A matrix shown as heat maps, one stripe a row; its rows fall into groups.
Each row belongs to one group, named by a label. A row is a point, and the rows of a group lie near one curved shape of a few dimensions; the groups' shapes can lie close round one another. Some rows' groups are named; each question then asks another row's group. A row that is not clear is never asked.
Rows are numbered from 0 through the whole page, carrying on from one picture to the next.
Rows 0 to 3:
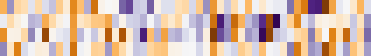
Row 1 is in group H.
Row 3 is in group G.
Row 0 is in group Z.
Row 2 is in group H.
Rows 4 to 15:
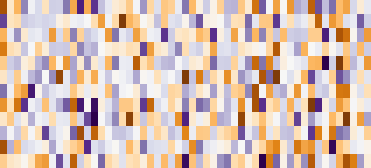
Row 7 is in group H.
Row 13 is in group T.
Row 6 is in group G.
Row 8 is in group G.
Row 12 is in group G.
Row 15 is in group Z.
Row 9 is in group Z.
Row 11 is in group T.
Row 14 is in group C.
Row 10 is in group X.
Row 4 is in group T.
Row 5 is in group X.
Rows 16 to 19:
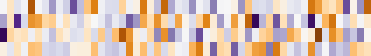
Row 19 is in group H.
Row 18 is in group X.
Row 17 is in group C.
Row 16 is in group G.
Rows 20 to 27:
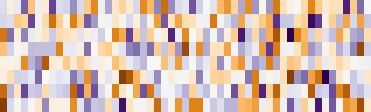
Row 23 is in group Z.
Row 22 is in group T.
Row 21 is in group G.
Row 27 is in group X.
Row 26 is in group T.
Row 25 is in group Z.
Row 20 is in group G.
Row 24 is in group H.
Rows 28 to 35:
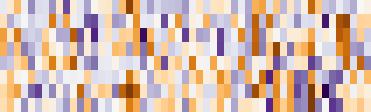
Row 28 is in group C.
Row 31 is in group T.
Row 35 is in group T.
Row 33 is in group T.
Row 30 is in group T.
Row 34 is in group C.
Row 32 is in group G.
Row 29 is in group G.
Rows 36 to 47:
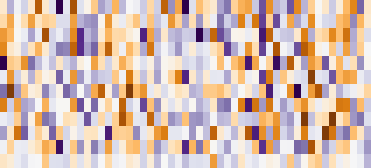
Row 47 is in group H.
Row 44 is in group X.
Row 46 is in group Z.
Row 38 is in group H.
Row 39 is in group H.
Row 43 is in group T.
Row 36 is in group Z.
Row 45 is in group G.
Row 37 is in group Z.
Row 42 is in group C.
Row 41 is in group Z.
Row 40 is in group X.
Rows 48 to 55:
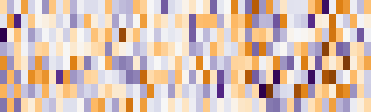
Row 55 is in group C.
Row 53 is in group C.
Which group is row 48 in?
G
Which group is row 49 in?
C
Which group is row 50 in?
X
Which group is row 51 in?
G
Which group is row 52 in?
X
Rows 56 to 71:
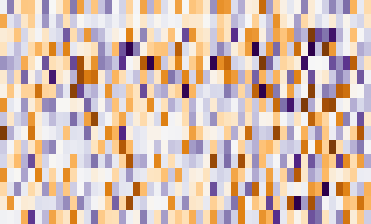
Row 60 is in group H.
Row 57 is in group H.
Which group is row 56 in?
H
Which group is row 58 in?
T
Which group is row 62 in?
Z
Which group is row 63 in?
X
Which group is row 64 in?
G
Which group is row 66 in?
X
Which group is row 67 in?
G
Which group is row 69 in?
G
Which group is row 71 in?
G
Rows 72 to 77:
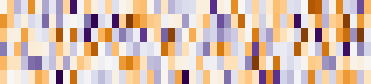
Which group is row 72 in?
G
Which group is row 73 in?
G
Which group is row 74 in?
Z
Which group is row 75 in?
G
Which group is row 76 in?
C
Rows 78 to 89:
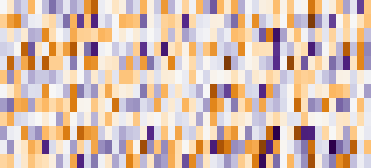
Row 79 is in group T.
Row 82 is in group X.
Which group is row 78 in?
G
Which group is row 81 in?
G
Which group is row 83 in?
C
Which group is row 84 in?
H
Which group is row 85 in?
G
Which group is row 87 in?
H
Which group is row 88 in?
H
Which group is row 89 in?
Z
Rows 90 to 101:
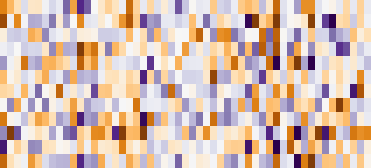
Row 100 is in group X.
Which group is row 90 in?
H
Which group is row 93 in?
Z
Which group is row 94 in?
H
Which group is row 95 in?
H
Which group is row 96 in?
Z
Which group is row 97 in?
X
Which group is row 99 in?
C
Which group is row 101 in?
H
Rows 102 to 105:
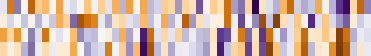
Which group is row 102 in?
X
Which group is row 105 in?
T
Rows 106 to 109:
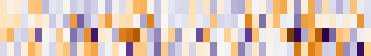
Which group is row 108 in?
Z
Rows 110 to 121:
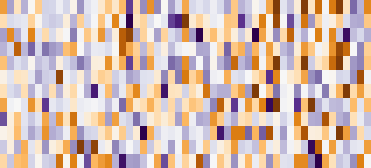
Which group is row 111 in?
T
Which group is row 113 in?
X
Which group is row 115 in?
Z
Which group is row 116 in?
G
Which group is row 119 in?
T
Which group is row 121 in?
Z
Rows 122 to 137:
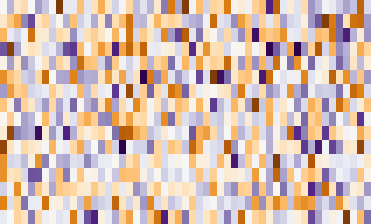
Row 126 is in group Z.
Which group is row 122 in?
Z
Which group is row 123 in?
G
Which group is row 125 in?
C
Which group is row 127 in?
H
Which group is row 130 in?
Z
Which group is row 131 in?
C
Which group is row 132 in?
X
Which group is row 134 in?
C
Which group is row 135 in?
G
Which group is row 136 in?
T
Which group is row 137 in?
G
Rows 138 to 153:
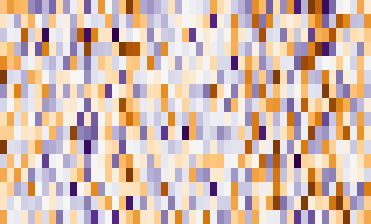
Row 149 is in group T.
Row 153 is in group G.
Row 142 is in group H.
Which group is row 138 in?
C
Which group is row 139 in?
G
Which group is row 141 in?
Z
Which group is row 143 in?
X
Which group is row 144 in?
G
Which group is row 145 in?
X
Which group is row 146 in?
Z
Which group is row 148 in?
X
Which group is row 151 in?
G
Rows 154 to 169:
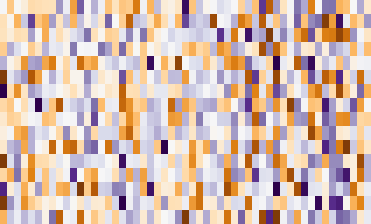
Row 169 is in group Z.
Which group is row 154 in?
Z
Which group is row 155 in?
G
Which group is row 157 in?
H
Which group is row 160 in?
X
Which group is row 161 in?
Z
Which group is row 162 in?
Z
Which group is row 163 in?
C
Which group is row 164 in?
G
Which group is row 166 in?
X
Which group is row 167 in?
H
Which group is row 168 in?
X
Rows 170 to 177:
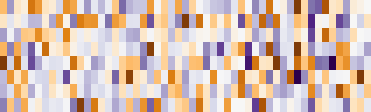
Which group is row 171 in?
Z
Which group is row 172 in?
C
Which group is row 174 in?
C
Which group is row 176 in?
X
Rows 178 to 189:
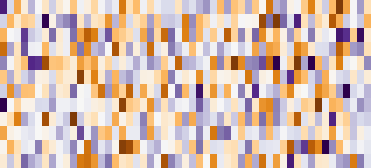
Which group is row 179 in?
T
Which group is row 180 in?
Z
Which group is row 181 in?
T
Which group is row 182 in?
H
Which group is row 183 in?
Z
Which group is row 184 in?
X
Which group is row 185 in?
X
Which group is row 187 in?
H
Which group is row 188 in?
Z
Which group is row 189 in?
Z
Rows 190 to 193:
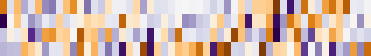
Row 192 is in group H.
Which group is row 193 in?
H
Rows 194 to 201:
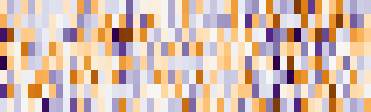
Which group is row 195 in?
T
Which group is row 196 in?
C
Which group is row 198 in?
X
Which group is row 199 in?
Z
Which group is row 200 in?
C
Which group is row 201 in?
T
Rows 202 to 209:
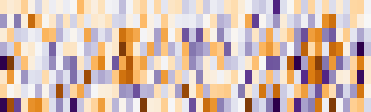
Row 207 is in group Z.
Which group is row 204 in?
Z
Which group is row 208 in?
Z
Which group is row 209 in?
C
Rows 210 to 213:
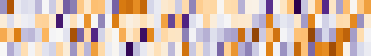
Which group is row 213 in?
T
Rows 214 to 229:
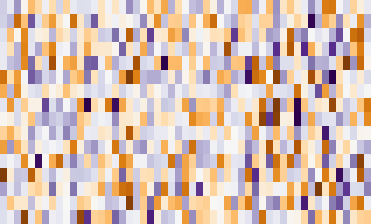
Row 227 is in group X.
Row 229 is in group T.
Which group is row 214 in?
C
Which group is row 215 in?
G
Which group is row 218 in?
G
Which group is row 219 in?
C
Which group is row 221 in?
T
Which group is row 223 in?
C
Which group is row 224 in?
C
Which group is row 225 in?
Z
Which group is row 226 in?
X
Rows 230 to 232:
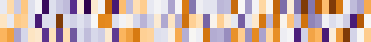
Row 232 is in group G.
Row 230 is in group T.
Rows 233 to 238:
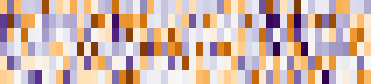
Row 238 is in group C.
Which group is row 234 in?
C
